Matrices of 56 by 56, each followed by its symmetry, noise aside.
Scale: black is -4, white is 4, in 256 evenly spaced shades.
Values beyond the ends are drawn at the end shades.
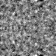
mirrored top to bottom.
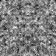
mirrored left to right.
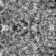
mirrored top to bottom.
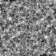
same after a half turn.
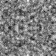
mirrored top to bottom.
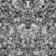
mirrored left to right.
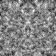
mirrored left to right.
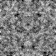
mirrored left to right.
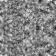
mirrored top to bottom.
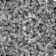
mirrored top to bottom.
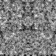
mirrored left to right.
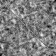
same after a half turn.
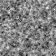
symmetric.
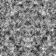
mirrored left to right.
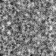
mirrored top to bottom.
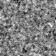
antisymmetric.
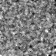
antisymmetric.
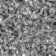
antisymmetric.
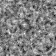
symmetric.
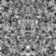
mirrored left to right.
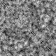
symmetric.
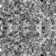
mirrored top to bottom.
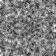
mirrored top to bottom.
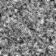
antisymmetric.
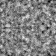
mirrored top to bottom.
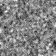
same after a half turn.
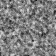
antisymmetric.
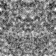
mirrored left to right.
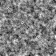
symmetric.
